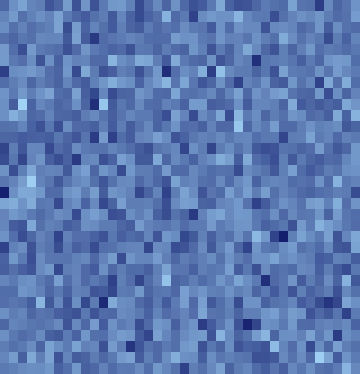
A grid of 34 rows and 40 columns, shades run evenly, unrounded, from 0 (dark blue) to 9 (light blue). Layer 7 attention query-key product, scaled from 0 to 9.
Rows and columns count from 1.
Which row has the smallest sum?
14
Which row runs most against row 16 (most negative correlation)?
12
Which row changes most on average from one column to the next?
28
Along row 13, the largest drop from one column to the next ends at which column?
13
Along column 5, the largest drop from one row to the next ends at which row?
29
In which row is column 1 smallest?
18
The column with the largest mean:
25
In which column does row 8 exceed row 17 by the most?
19
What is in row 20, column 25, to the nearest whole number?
7
